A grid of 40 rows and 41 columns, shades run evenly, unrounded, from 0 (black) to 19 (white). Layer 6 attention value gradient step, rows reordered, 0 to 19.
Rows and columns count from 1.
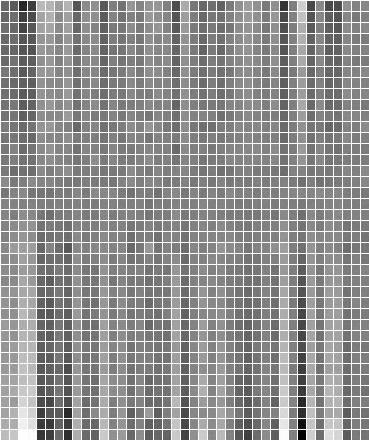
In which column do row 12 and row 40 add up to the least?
34
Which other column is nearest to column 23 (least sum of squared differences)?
1
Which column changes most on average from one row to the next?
17
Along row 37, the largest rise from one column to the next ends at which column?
35
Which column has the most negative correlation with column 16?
19
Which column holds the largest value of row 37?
3
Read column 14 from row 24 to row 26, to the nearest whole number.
10 10 10
